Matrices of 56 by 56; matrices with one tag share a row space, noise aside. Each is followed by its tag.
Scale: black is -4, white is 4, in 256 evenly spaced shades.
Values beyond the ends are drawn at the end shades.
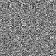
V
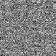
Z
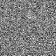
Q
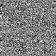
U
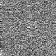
U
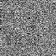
U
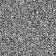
Q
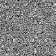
Z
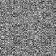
Z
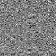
Q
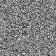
V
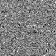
Q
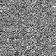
U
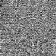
U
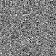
V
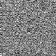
U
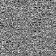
Z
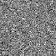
V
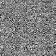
Z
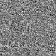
V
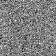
V
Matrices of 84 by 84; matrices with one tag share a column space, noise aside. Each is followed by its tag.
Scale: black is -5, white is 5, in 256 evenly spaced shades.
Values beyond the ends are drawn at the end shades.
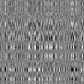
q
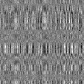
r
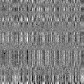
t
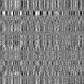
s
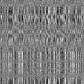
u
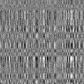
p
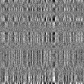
t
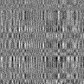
p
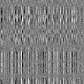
u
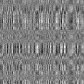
r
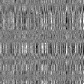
r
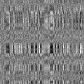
r
